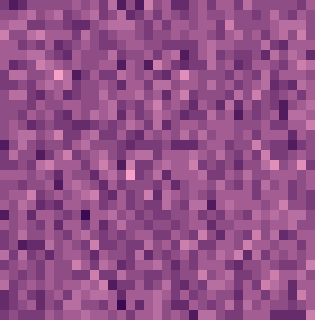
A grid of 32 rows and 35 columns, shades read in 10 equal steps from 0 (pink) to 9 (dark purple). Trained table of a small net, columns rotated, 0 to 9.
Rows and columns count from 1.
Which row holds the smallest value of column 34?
17
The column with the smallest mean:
34
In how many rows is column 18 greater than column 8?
11
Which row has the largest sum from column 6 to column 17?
13
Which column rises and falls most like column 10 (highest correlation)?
4
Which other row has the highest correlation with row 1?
31
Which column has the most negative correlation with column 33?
10
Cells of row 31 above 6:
6
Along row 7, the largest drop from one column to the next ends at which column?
18
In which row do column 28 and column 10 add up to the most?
22
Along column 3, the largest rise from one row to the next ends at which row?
25
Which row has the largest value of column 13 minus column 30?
29
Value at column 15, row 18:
0
